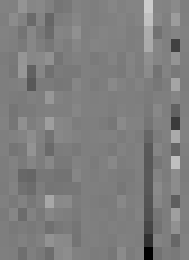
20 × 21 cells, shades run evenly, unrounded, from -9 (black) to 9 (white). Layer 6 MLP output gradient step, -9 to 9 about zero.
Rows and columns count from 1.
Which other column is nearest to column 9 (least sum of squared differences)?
12
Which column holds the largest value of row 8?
6
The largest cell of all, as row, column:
1, 17
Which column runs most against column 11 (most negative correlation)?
20
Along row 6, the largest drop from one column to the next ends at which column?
4
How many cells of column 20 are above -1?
14
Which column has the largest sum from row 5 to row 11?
3
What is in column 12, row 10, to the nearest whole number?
0
